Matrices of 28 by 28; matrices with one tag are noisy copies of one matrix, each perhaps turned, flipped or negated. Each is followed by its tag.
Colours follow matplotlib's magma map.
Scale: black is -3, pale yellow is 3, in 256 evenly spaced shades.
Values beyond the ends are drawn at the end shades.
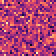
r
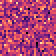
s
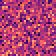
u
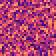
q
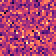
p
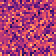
p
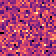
r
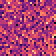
u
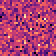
s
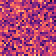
u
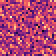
q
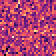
r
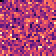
u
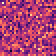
r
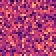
u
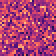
p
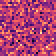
r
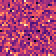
p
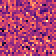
r
